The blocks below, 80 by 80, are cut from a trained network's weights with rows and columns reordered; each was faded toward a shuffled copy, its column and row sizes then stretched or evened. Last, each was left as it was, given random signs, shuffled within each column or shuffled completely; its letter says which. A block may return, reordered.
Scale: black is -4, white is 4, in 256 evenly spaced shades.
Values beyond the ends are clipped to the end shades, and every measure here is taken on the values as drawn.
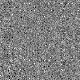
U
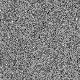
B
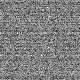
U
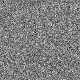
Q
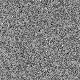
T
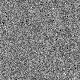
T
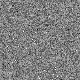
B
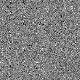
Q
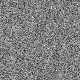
T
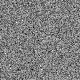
T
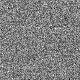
Q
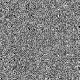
U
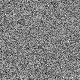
T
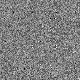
Q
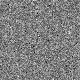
T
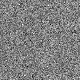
Q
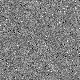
T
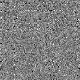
U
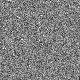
T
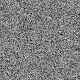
B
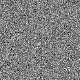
B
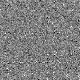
U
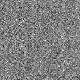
U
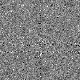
Q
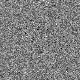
Q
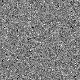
B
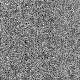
B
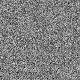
Q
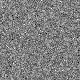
T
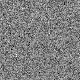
B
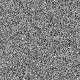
B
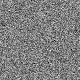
T
